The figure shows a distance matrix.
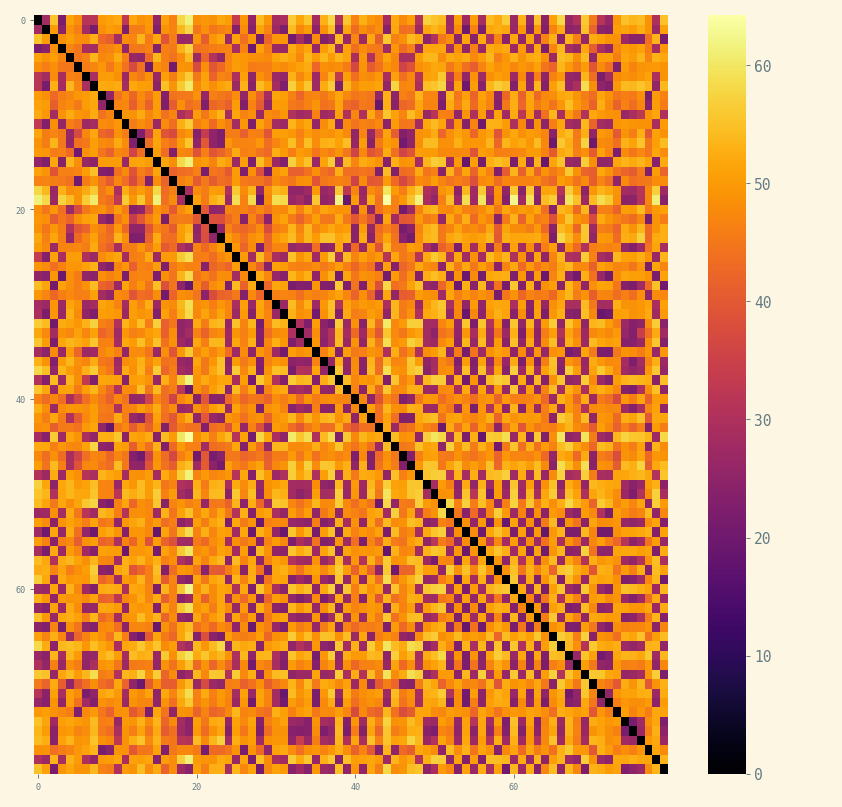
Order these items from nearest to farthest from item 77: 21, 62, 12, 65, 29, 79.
21, 29, 12, 65, 79, 62
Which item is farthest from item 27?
19
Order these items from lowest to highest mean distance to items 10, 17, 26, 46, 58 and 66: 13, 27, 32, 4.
32, 13, 4, 27
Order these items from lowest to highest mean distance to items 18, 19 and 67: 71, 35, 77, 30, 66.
66, 35, 71, 30, 77
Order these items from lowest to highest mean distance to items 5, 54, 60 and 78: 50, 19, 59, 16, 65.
65, 16, 59, 50, 19
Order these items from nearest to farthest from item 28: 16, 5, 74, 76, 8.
74, 76, 16, 8, 5
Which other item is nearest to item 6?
71
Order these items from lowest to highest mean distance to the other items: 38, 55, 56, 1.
55, 1, 56, 38
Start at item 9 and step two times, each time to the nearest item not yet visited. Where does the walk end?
51
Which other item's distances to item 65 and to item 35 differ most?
67
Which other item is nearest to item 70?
13
